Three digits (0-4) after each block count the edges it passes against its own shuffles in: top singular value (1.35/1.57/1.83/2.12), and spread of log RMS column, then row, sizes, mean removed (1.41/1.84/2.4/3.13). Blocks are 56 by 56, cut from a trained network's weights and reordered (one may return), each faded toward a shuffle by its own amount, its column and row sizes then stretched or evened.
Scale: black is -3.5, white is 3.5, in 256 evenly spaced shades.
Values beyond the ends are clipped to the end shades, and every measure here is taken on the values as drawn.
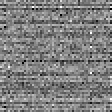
4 2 1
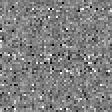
0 0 2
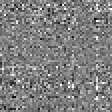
1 2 3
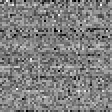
1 0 3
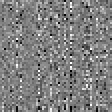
3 4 0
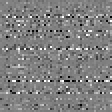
3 1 4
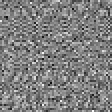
4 0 0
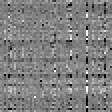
4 4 0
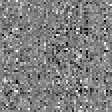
2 3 1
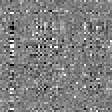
4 2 3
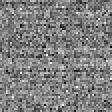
1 1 0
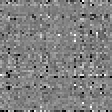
1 2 3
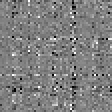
1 3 3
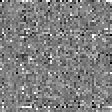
3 2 2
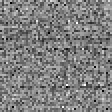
0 0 1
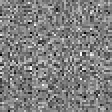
4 2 1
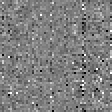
1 3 0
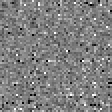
1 1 2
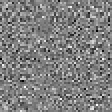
4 2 2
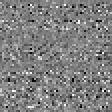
2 1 3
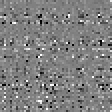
1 3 4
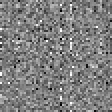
2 2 1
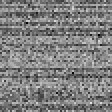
4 0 0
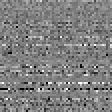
2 1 4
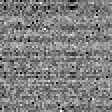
3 1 0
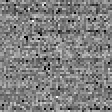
2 1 1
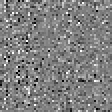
1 2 0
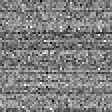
3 0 0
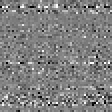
3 1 4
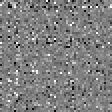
0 3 2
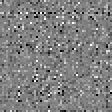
1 1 2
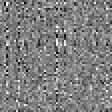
3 3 0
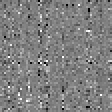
1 3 1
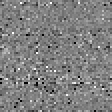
1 0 2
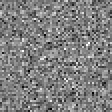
3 1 0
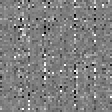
1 3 2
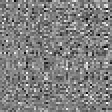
4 2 2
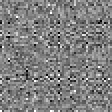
4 2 2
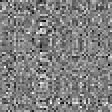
4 2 2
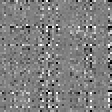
4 4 3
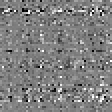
2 2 4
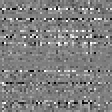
3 1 4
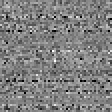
1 1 4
